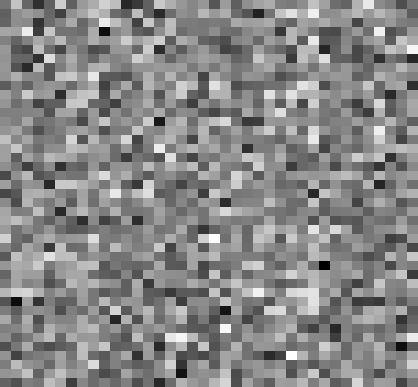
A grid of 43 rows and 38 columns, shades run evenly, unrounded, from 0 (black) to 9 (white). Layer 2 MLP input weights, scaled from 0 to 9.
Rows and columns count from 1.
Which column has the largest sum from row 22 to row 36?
29
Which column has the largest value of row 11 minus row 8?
3
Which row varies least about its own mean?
8
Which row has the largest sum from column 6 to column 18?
5
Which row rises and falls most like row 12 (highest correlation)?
15
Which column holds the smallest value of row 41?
17
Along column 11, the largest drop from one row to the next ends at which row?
36
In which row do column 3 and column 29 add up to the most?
33
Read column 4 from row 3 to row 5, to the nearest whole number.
2 2 6
